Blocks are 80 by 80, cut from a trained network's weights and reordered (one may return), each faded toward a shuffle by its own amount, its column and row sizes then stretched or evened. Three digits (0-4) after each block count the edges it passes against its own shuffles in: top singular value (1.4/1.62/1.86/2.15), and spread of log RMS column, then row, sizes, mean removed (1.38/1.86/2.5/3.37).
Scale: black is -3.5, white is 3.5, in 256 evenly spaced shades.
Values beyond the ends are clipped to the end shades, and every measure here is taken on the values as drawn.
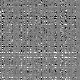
4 4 3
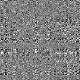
3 3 3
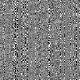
4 4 1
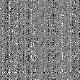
3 4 2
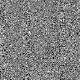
1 2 1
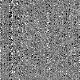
1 3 1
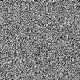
2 0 0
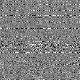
3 0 4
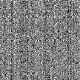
2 1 2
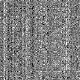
3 2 2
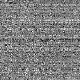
3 1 2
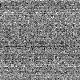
3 0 1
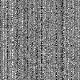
4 3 0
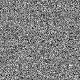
1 0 1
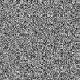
4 1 1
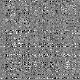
1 2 4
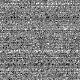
3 1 2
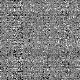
2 3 0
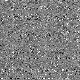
0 0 3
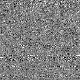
1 0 3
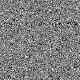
1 1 2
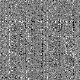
1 3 2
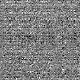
3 2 1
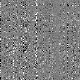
1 4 2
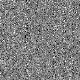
0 2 0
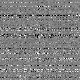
2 1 4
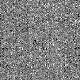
1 1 1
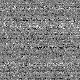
2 0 3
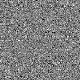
1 0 2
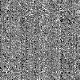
1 2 1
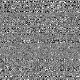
1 0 4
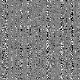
0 4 2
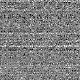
3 2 2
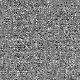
0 2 0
